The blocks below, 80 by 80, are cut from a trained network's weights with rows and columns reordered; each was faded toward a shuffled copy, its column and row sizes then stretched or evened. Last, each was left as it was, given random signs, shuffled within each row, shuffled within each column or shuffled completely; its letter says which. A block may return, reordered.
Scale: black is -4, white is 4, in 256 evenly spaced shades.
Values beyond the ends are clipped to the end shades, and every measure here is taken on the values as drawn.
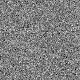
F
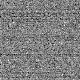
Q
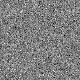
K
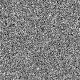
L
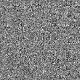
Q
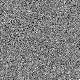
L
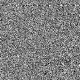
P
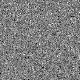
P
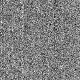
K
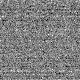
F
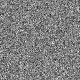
L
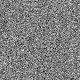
L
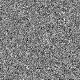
P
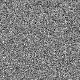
P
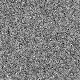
L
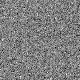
K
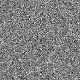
P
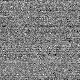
Q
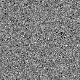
P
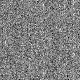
K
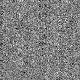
Q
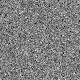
L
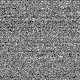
F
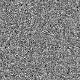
P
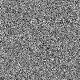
F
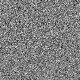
F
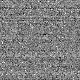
Q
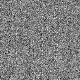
K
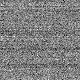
Q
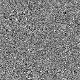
P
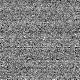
Q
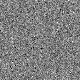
K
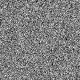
L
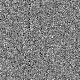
K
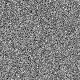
L
